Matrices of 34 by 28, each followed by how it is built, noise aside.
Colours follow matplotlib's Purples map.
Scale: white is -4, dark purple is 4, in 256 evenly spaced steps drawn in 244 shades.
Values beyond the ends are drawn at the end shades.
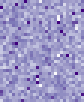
sparse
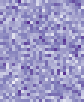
repeating rows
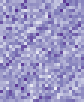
Hankel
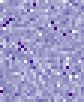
sparse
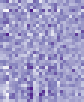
low rank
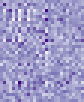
low rank
